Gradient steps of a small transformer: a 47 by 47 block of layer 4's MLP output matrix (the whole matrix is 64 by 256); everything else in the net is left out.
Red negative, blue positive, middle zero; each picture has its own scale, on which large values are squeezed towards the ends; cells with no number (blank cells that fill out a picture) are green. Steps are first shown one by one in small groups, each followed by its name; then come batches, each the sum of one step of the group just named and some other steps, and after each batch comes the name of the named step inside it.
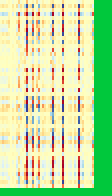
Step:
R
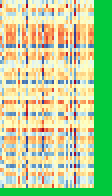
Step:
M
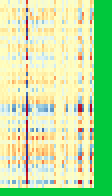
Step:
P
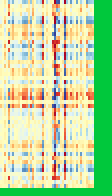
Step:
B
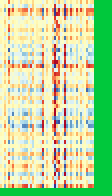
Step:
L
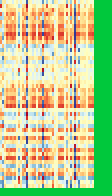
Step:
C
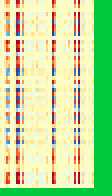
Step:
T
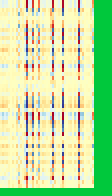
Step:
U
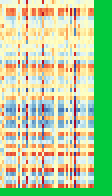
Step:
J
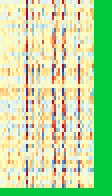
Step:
L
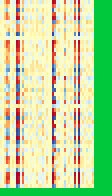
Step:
T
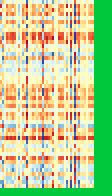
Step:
C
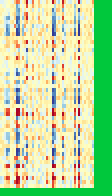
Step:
U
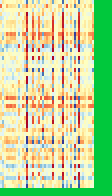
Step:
C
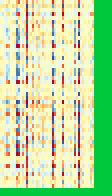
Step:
R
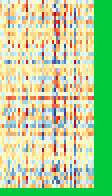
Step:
J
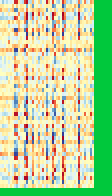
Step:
R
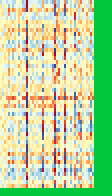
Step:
L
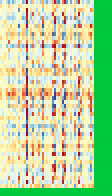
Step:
B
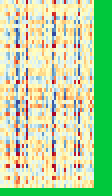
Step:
B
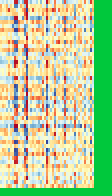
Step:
J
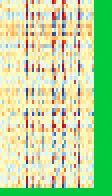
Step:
M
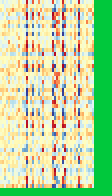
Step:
L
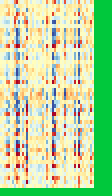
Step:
P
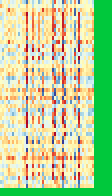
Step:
C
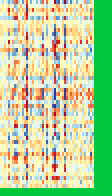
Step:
B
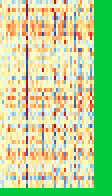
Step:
C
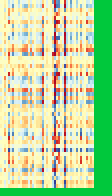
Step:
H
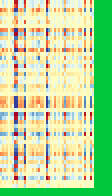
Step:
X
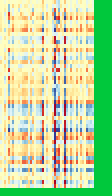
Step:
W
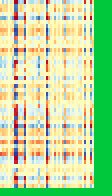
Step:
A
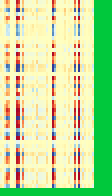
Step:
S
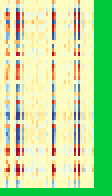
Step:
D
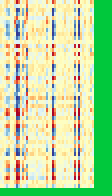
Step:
S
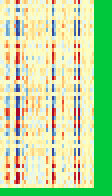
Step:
S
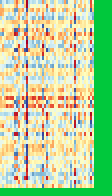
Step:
X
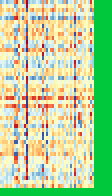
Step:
A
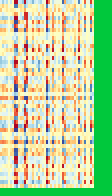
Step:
A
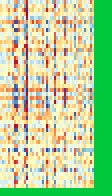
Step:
H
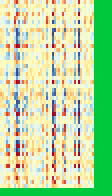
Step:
W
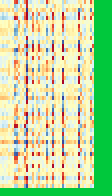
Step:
A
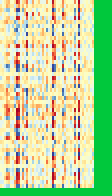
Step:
S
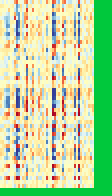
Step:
A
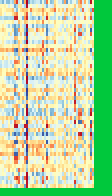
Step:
A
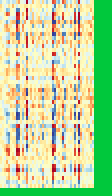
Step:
D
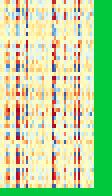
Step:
S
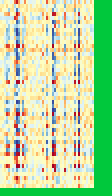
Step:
A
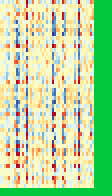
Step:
W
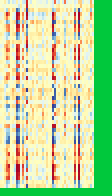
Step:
D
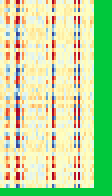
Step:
S
